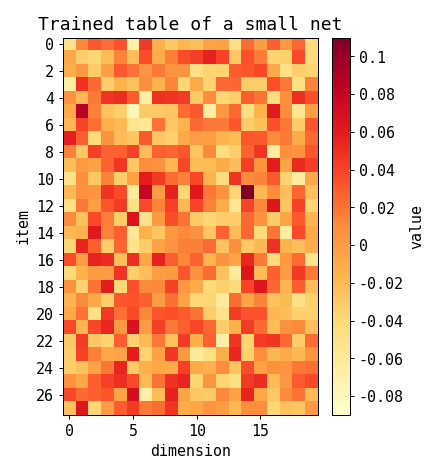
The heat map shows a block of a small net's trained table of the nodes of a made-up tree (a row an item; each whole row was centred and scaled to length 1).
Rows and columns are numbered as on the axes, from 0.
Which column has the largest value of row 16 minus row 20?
2
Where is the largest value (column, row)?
14, 11
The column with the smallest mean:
12
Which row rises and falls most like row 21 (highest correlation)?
16
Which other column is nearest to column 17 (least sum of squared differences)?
19
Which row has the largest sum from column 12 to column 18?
9
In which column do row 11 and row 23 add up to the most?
8
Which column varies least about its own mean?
17
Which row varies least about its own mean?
24
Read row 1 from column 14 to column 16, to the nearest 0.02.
0.04 0.02 -0.04
